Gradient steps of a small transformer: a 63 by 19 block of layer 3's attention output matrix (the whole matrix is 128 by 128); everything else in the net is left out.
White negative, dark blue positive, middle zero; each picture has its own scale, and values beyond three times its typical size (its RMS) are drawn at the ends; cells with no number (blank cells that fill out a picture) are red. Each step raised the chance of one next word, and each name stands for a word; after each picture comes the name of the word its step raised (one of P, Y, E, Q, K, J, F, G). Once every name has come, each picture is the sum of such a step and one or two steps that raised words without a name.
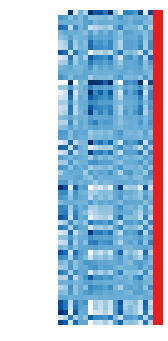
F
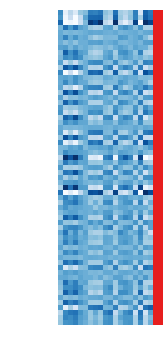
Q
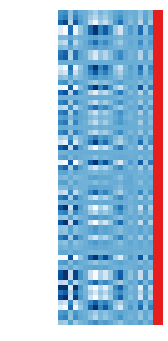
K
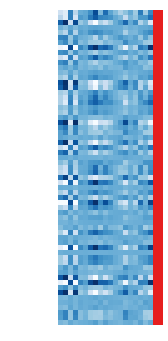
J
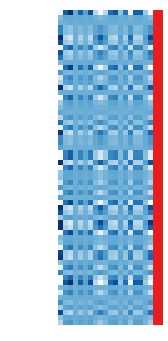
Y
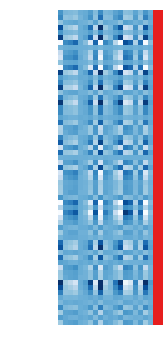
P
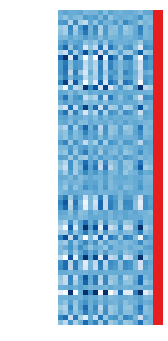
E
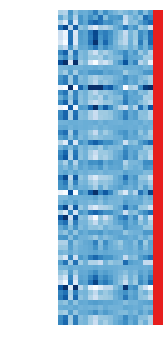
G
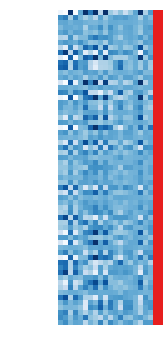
F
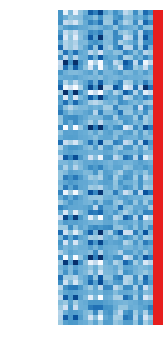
G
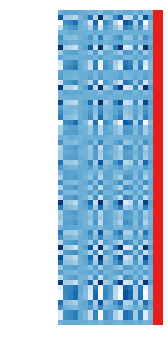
J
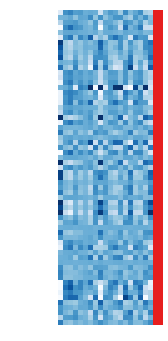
P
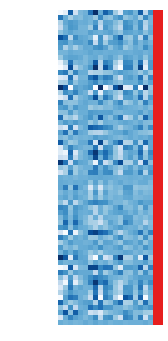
Y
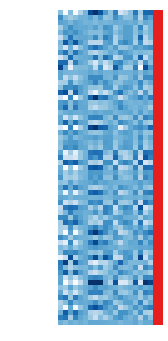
Y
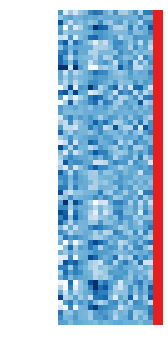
P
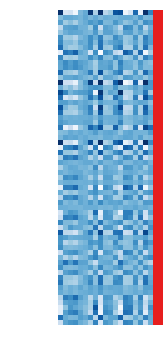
F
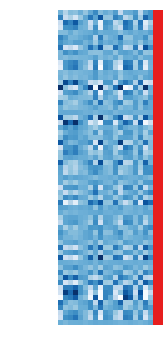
J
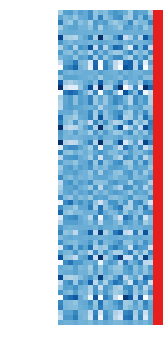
J
